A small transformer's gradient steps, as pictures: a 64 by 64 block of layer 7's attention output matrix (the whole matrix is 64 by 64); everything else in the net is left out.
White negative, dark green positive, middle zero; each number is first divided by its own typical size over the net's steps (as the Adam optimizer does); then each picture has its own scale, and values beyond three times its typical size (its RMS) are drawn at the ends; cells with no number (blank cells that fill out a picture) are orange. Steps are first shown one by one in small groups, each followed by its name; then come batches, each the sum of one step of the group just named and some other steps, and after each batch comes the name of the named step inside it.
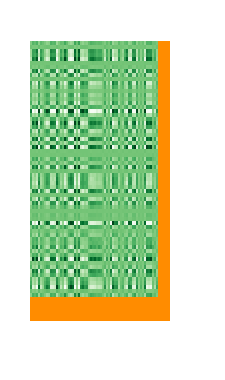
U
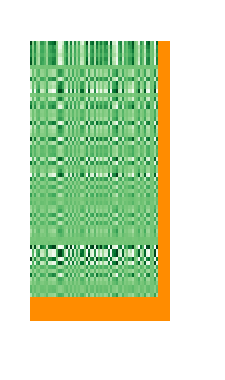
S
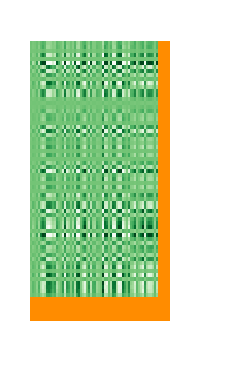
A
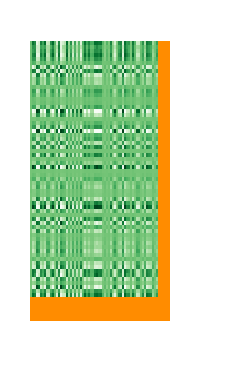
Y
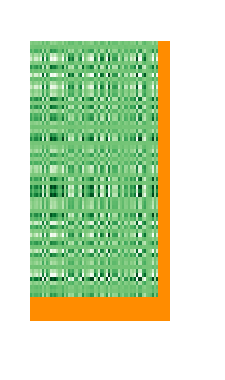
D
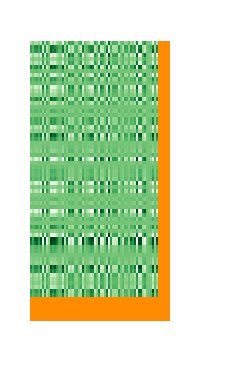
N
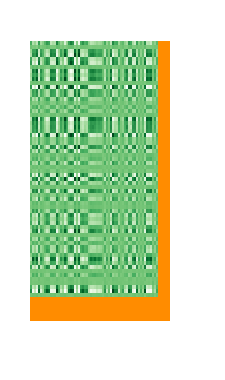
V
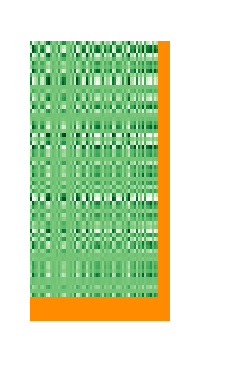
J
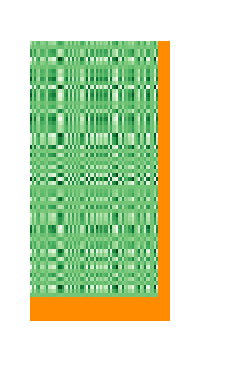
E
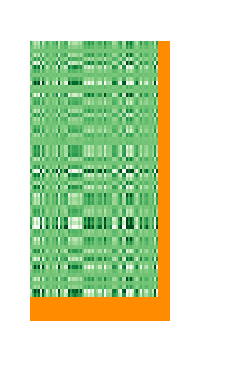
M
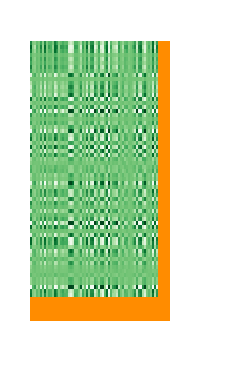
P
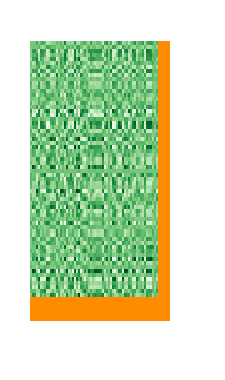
U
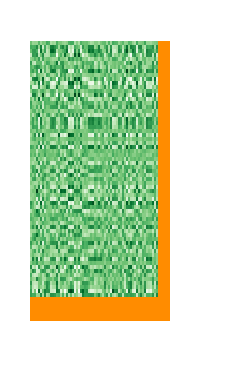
V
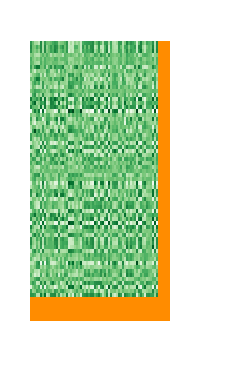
P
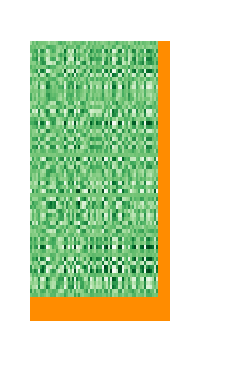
U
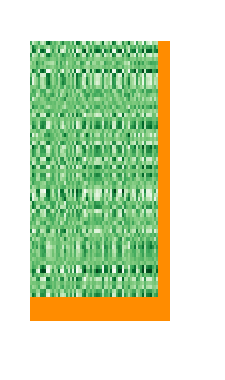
J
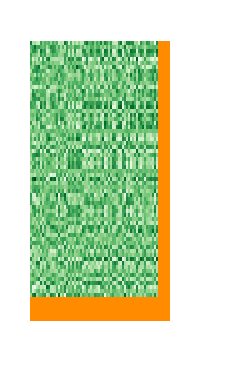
S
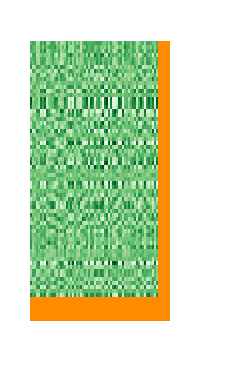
Y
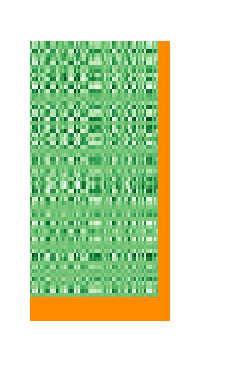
V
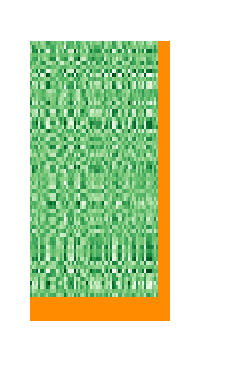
U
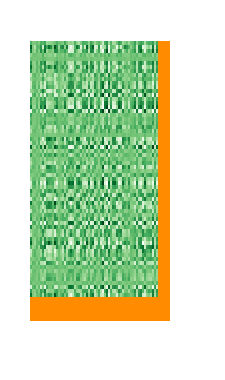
P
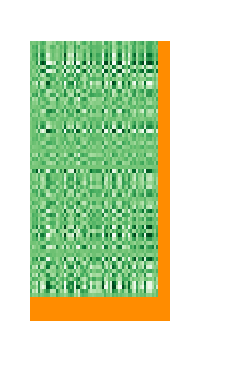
A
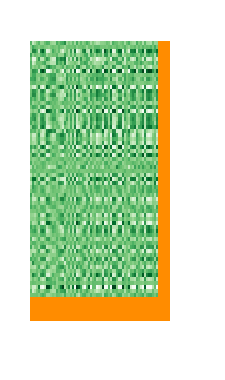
E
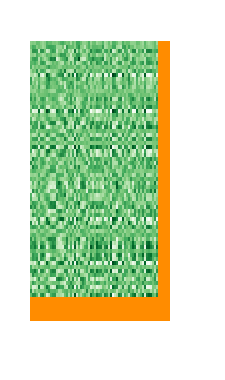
U
